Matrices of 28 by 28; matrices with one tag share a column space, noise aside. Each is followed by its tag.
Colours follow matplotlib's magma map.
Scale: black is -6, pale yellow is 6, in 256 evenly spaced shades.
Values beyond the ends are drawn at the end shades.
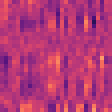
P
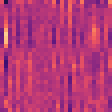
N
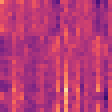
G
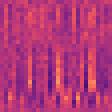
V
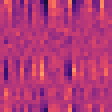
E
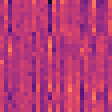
G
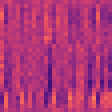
V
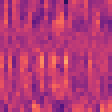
P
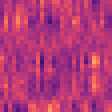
P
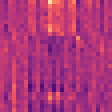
G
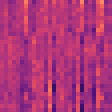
G
